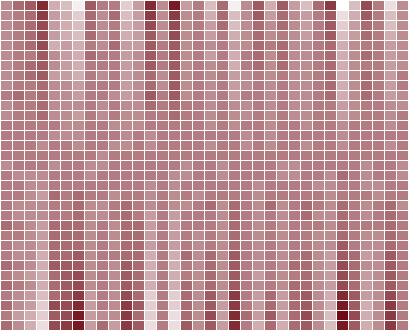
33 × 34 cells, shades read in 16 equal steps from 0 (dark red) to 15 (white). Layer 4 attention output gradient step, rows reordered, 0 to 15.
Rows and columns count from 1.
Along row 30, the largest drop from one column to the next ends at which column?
29
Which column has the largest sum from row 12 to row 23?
13
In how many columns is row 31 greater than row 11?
15
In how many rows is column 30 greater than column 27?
12
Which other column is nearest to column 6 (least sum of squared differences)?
11
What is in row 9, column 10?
7
